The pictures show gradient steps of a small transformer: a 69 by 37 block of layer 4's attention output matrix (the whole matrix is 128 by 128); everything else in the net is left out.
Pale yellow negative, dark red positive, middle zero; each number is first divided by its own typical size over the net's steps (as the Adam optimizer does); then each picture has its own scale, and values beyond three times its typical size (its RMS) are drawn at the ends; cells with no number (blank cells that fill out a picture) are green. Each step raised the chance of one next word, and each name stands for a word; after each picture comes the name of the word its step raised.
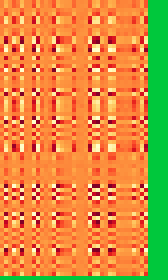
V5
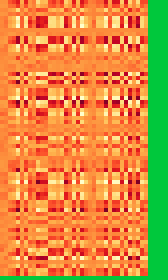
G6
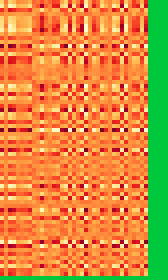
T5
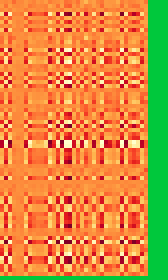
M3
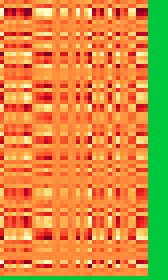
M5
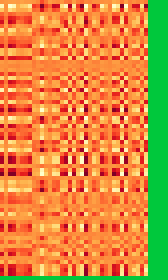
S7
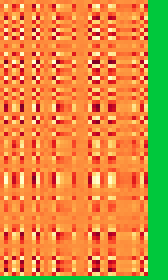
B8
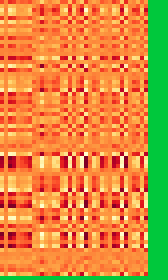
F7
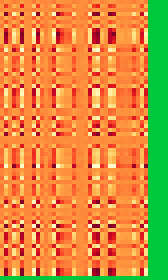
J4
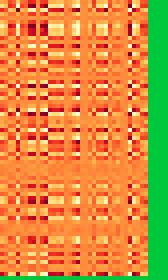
T5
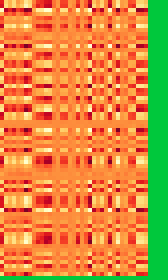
T5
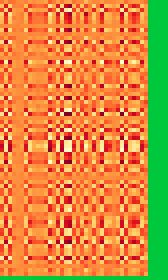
T5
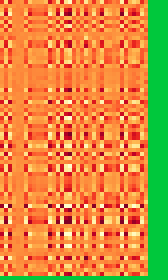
F7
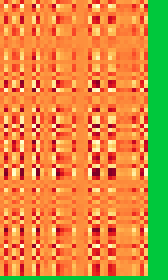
S7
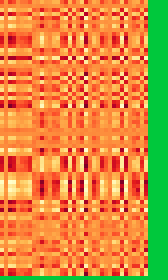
G6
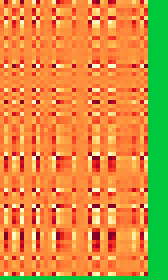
F7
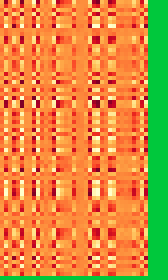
G6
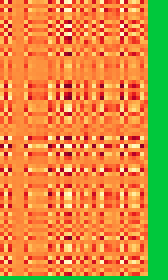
M5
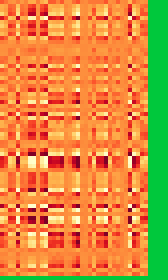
F7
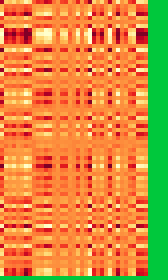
J4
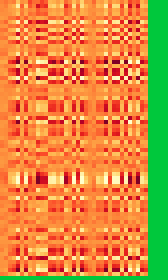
B8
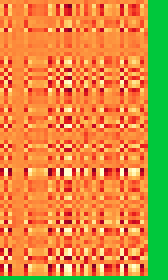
S7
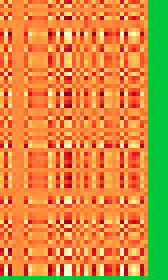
J4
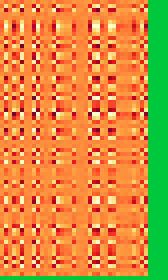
T5
